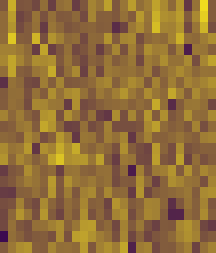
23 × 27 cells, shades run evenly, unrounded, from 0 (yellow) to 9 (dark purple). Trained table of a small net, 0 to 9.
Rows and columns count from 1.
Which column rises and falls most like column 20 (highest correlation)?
26
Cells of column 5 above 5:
11
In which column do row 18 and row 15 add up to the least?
7
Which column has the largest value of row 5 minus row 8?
24
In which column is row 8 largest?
1
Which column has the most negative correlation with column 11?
21
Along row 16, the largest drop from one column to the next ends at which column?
18
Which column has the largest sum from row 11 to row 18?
17
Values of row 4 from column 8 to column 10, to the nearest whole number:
4 5 5
